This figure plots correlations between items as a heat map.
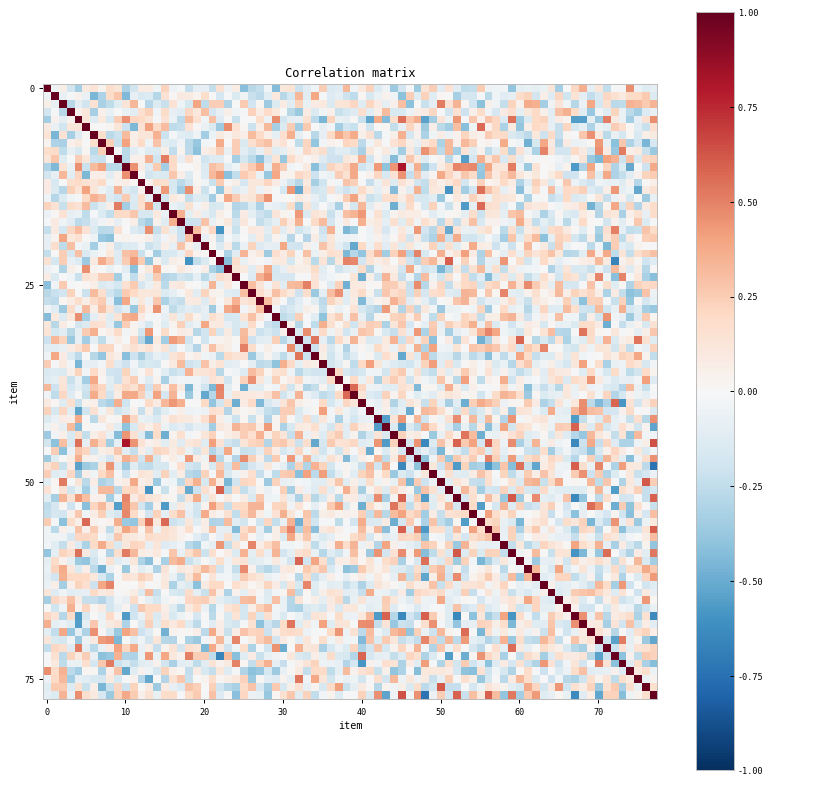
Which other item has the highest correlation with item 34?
32
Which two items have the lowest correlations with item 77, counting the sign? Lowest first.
48, 67
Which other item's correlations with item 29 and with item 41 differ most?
4
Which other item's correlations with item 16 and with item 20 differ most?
39
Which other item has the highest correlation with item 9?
15
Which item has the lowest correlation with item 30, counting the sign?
71
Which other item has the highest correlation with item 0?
74
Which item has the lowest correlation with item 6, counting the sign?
1
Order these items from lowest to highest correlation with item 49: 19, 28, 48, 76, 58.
19, 76, 28, 48, 58
